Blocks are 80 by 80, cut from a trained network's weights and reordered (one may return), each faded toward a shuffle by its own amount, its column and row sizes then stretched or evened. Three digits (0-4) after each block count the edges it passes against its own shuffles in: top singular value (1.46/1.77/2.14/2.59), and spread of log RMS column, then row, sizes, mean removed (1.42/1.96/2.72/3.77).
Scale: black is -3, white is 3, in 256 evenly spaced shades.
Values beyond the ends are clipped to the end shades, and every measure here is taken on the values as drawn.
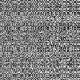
4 2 1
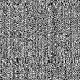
2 0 0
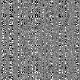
3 4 1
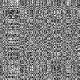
4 3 0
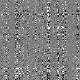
3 4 2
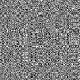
3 1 2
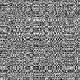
4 1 2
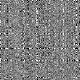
2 3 2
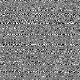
3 0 4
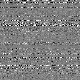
1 0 4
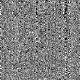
2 2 1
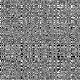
4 3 2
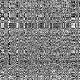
4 3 1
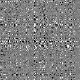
2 3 3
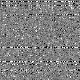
3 0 3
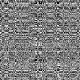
4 2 2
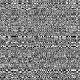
4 0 3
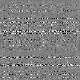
1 1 4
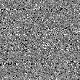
1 0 2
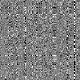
3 3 1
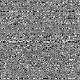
2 0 3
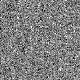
1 0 0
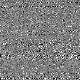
0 1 3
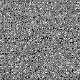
1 1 2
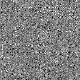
0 1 1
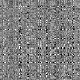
3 3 2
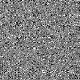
2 0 2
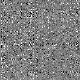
0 3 2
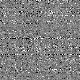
1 1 3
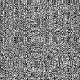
3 2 0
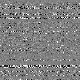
2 1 4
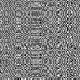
4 2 1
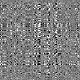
3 3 3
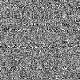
2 0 2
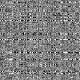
3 0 3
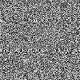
2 0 2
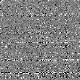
2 2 3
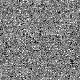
1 0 0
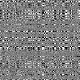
4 2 4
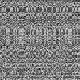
4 0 1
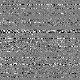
1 1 4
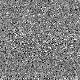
0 0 2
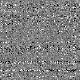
1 2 3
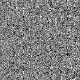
1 2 0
